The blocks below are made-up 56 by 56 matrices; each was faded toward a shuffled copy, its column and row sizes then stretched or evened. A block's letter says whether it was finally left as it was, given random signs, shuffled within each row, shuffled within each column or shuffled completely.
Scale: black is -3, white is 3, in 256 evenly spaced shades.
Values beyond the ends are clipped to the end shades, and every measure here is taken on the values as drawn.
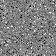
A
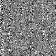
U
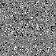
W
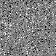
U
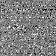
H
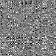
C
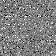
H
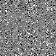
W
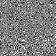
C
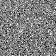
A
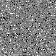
H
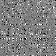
C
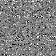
H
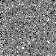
U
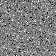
A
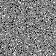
A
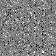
U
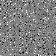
U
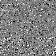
H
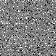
H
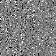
U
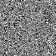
U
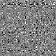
C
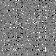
C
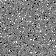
A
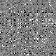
C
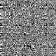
C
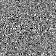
H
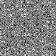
W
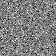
A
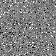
H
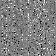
U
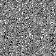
U
